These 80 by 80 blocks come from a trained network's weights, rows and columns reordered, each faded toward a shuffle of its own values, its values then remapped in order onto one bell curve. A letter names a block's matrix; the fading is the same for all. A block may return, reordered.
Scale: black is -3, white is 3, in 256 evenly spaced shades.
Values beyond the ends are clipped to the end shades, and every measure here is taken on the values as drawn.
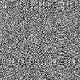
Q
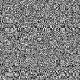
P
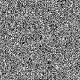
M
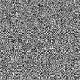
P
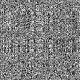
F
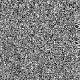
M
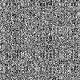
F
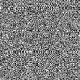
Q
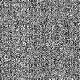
F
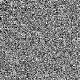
M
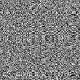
Q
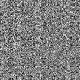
F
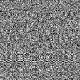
P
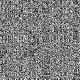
F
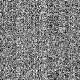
F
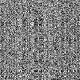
F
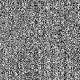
F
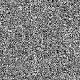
M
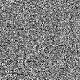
M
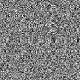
P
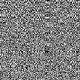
Q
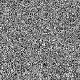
M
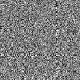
P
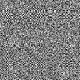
Q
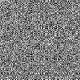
Q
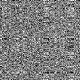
Q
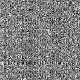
F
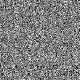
M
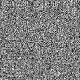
M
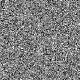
M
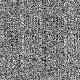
F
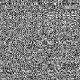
P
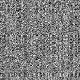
F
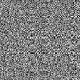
Q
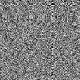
P
